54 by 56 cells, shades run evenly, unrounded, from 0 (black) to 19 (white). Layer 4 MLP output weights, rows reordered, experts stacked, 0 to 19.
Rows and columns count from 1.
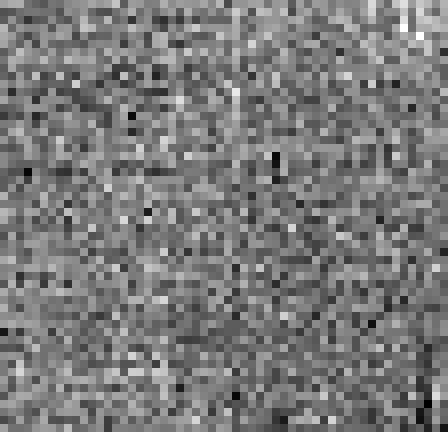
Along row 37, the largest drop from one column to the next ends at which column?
30
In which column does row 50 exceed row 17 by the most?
52
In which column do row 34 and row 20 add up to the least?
35
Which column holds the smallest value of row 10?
20
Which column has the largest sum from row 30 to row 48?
21
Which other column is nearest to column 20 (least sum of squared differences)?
15
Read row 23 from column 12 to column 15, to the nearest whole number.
7 11 12 10
